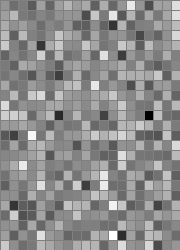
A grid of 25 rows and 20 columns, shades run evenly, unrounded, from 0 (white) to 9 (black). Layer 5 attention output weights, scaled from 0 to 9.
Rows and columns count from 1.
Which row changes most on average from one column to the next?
19
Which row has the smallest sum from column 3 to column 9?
10
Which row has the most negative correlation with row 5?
18
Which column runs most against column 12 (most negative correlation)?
1
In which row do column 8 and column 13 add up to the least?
21
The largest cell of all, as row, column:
12, 17
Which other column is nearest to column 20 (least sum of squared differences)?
8
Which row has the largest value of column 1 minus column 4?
14
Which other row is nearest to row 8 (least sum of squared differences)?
22
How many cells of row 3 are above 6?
1
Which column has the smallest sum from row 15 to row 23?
5
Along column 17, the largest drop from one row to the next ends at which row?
13
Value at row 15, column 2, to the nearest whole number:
3
